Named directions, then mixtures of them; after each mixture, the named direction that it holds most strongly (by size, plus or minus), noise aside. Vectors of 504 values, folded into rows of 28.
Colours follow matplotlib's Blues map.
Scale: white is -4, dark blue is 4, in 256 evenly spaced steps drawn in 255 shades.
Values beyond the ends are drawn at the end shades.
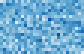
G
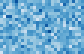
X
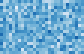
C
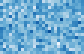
C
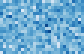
X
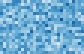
G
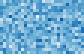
G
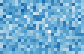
X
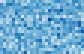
G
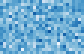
C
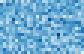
G
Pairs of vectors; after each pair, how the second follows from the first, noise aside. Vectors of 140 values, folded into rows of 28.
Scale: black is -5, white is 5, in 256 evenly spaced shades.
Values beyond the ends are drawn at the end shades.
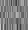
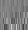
reversed, negated, partly zeroed.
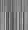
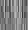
reversed, negated.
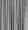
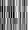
wrapped around, scaled up.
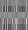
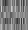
reversed.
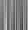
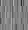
reversed, negated, partly zeroed.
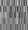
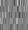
partly zeroed.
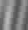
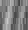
copied.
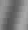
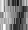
wrapped around, scaled up.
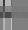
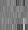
reversed, negated, partly zeroed.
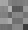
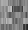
copied.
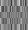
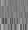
partly zeroed.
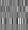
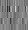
reversed, negated, partly zeroed.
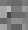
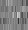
reversed, negated, partly zeroed.
